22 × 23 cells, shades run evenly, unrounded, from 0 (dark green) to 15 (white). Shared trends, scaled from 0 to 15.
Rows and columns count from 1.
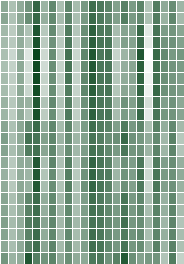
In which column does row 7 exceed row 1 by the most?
4
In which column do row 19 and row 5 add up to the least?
5
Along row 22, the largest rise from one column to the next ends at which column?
23
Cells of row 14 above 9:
5
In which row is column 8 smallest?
22
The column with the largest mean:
19
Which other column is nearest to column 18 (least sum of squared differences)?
20
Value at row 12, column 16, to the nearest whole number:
3
